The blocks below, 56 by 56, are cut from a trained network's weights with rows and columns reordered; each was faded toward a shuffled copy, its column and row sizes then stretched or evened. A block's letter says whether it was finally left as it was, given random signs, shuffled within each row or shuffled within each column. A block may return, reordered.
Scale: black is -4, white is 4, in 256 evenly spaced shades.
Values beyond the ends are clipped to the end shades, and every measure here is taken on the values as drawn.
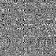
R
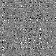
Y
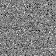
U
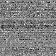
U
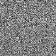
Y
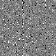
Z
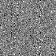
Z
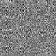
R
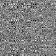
R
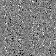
Z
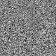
Y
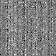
R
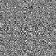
R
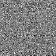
Y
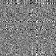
R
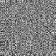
R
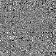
Y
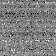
U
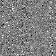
Z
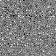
U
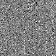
Z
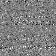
U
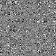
Y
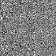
Y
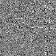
Y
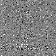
Y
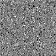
Z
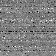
U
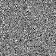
Z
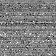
U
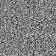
Y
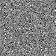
Z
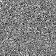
U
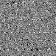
U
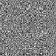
R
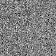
Z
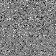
U
